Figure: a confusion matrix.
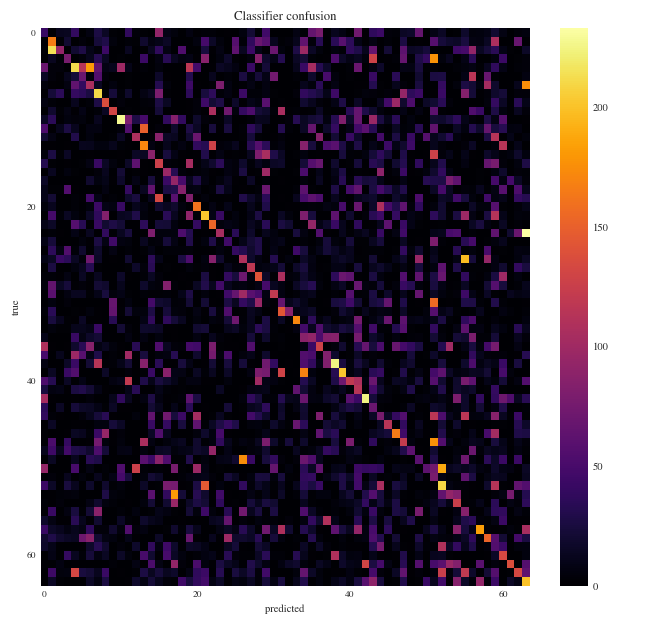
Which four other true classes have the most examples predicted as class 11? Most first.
40, 37, 10, 57
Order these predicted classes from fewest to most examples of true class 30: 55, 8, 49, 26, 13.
13, 8, 55, 49, 26
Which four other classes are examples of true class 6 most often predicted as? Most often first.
63, 58, 23, 4
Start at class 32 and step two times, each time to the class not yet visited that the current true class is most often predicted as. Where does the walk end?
51
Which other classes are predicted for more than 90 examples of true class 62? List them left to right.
4, 52, 55
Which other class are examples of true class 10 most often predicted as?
43
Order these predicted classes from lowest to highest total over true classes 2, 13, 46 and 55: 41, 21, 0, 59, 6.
0, 6, 41, 21, 59
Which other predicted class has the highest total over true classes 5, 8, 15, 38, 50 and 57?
52
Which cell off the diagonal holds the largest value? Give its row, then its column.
23, 63
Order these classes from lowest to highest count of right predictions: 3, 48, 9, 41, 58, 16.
48, 3, 16, 41, 9, 58
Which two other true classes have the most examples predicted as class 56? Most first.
5, 2
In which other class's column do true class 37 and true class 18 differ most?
4
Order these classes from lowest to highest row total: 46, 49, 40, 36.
46, 49, 40, 36
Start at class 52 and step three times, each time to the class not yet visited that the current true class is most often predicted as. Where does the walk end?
44
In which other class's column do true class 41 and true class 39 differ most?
34
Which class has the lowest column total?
32
